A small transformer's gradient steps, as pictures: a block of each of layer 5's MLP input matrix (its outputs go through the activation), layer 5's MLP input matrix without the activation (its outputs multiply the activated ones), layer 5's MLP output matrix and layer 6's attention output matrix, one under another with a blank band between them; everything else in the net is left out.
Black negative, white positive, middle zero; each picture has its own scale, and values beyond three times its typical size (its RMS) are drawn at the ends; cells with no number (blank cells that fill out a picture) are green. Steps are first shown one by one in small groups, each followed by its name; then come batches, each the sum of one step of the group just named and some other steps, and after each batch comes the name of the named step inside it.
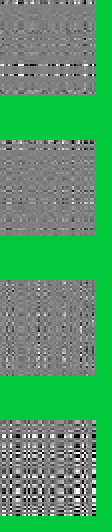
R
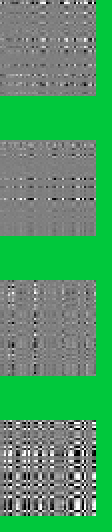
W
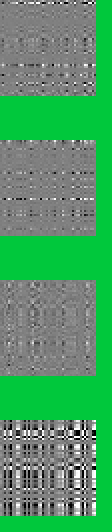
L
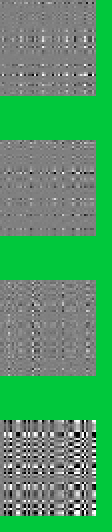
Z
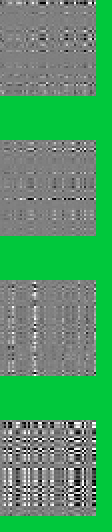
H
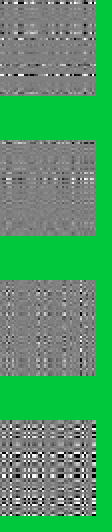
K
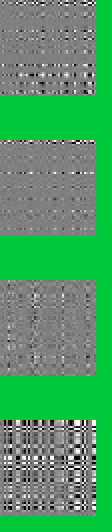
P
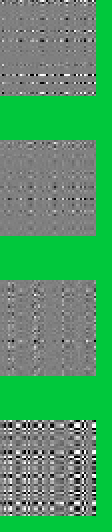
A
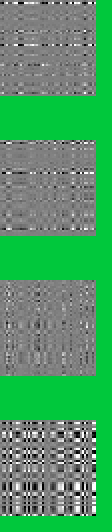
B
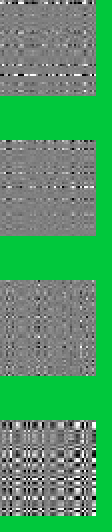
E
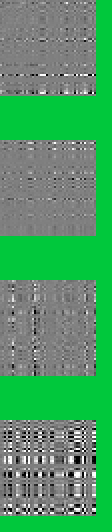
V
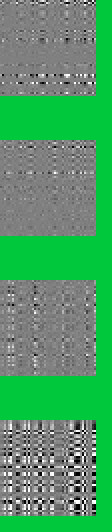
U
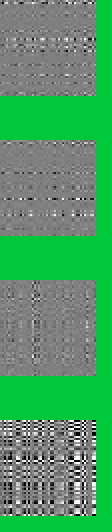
B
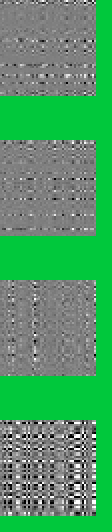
U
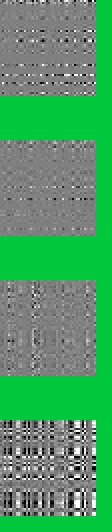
A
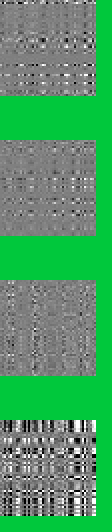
K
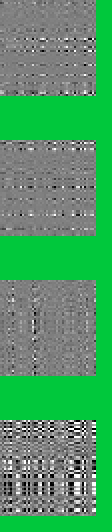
V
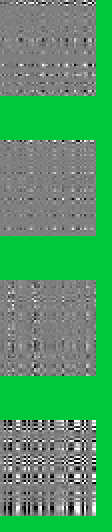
P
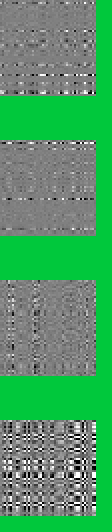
V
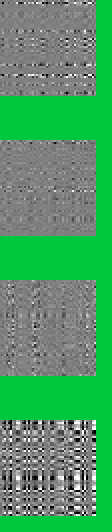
L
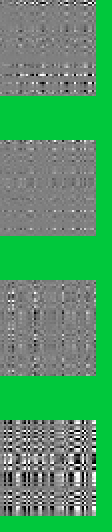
P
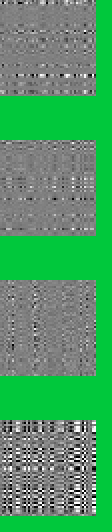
K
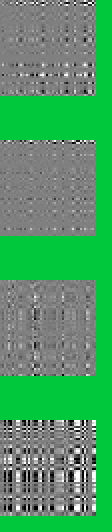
P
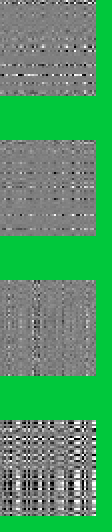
E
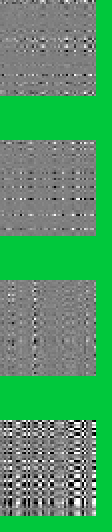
W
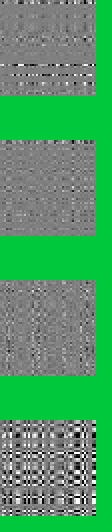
R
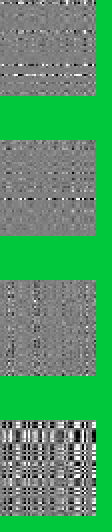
E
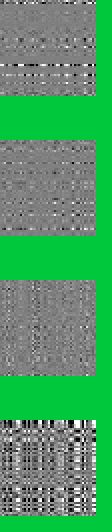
R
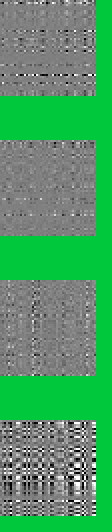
U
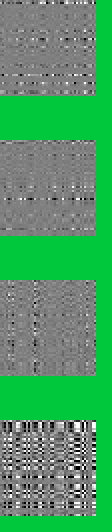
W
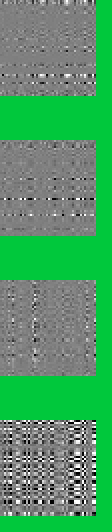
U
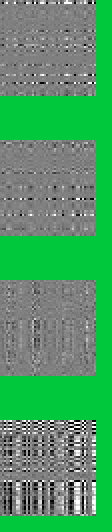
B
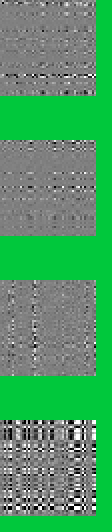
P
